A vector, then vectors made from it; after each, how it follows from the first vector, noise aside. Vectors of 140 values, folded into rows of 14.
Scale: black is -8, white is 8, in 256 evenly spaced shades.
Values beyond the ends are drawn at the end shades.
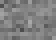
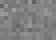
shrunk.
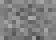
wrapped around.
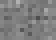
wrapped around, partly zeroed.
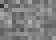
copied.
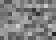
reversed, scaled up.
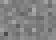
wrapped around, partly zeroed.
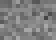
wrapped around.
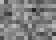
reversed, scaled up.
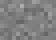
wrapped around, partly zeroed.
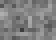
copied.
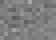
wrapped around, partly zeroed.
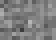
copied.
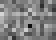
wrapped around, negated, scaled up.
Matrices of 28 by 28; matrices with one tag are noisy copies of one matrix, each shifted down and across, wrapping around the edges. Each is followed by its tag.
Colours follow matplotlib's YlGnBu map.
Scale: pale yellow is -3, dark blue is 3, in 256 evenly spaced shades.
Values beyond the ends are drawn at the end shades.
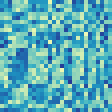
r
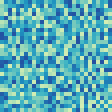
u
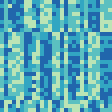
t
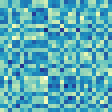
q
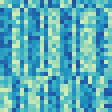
t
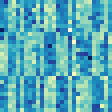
t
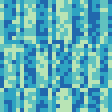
t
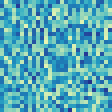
u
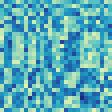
r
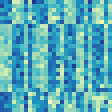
t
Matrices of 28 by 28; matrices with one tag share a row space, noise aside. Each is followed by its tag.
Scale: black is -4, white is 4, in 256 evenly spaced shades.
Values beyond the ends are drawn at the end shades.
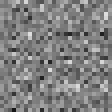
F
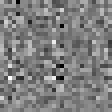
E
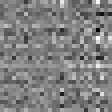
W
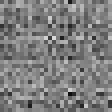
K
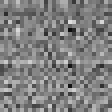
K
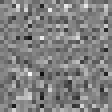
F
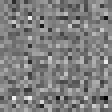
F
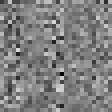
E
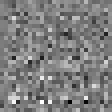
F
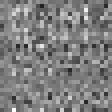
F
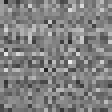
K
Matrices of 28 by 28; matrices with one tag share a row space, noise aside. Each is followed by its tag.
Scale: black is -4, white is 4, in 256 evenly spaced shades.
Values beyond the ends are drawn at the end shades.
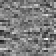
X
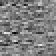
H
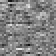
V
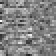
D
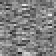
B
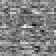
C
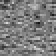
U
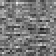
V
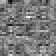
V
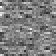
D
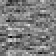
V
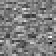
B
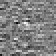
H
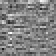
V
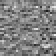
X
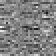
X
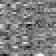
H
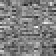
X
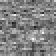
C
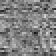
X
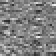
U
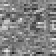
U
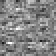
V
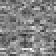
C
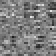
U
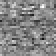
C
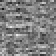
V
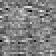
D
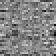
X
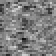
B
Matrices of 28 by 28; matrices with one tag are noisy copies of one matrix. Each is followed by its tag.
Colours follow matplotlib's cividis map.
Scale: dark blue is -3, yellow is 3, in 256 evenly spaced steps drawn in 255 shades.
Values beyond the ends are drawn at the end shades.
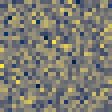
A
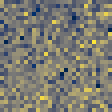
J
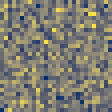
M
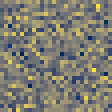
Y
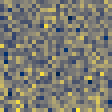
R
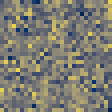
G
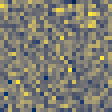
M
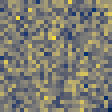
G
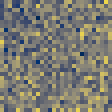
R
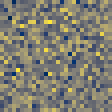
A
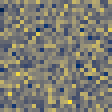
Y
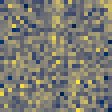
G
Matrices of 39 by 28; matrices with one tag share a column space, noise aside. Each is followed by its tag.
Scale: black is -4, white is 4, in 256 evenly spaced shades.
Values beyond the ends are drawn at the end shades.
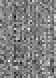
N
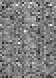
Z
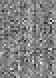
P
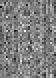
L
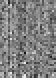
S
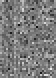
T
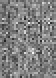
P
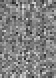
S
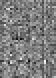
N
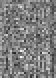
P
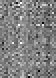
Z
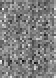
N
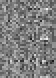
N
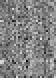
N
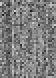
Z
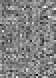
T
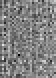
N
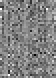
T
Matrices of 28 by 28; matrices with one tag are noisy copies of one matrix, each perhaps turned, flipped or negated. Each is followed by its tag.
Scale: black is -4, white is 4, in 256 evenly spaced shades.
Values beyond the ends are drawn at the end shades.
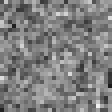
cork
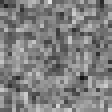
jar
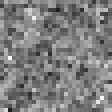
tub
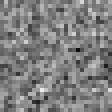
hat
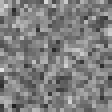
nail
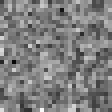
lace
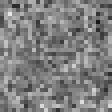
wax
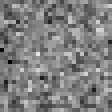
wax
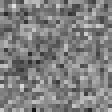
cork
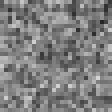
jar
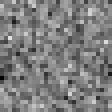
hat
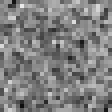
wax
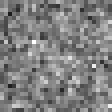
wax
